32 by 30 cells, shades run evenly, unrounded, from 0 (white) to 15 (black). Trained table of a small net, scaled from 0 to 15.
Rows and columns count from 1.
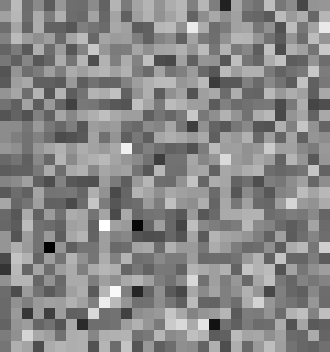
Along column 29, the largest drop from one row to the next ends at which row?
16
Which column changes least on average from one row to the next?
2
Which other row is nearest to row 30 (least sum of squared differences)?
8
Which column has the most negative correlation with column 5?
30
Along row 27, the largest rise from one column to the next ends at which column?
12
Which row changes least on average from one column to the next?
14
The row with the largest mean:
10
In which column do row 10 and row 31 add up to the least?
3
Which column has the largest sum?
1
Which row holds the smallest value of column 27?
19
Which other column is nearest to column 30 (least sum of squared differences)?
27
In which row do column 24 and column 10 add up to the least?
28
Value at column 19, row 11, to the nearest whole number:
8
